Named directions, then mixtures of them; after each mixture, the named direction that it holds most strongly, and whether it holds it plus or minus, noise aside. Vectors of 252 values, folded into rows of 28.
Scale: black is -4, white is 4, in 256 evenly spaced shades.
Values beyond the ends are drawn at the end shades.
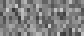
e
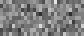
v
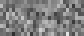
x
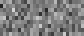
v, plus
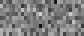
v, minus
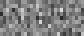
e, plus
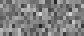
v, minus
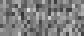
e, minus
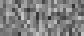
e, plus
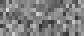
x, minus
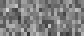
e, plus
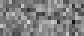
x, plus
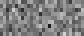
e, minus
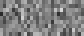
e, plus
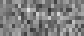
v, minus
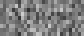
e, plus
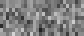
x, minus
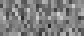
e, minus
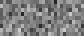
v, minus
